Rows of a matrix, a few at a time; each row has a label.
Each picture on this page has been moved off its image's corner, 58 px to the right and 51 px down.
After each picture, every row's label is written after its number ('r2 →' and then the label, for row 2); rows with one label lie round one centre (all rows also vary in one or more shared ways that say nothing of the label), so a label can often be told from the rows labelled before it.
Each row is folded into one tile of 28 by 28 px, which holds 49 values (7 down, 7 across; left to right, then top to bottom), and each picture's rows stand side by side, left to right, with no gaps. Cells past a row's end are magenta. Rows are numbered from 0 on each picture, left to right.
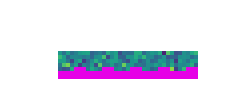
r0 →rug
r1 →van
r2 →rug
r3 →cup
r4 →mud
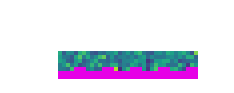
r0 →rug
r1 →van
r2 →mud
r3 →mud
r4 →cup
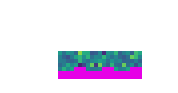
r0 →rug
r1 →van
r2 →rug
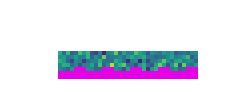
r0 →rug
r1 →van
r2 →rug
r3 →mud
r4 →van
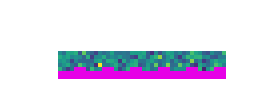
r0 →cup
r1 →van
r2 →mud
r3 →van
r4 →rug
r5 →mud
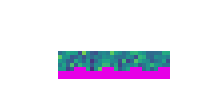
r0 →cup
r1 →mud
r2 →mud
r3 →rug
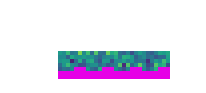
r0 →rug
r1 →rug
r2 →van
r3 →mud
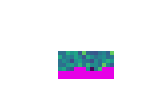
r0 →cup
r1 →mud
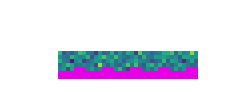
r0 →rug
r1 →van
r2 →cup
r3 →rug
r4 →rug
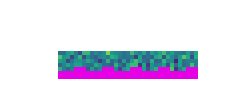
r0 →cup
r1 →rug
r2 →mud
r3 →mud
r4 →mud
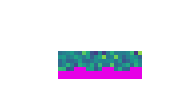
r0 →cup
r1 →van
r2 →cup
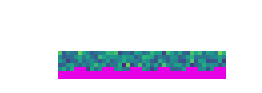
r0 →rug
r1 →rug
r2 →van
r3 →cup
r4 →rug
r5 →rug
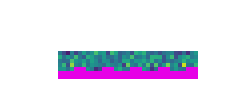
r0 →van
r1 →cup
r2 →van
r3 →van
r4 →van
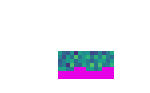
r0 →van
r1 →van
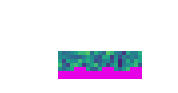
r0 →mud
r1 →rug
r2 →mud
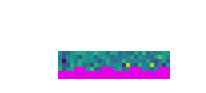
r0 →mud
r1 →cup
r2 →van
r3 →rug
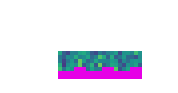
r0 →mud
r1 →van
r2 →mud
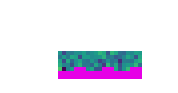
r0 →mud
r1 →cup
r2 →mud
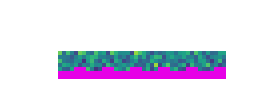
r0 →rug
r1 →cup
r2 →rug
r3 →van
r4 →cup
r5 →rug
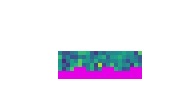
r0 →mud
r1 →van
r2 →cup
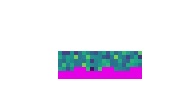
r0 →van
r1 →mud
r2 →cup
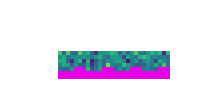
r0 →rug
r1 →mud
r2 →rug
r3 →cup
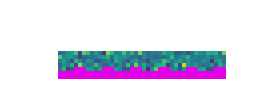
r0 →cup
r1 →rug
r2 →cup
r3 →mud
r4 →van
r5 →cup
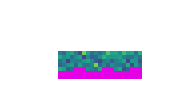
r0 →cup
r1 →rug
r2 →cup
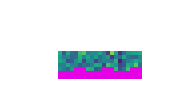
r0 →rug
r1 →cup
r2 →mud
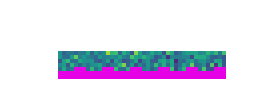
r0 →van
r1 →rug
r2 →rug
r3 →cup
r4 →mud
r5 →cup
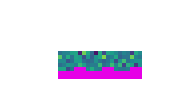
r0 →cup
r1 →van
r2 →van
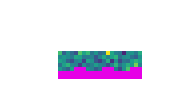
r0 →rug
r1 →rug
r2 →mud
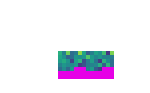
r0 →rug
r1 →cup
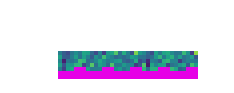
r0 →mud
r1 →van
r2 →rug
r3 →mud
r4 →cup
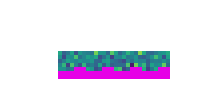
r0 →van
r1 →cup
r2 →cup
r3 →mud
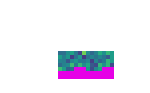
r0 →cup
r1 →mud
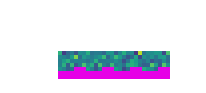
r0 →van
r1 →van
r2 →cup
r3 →cup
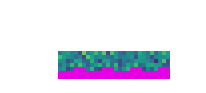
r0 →cup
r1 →cup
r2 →mud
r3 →rug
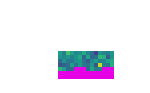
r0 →cup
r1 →van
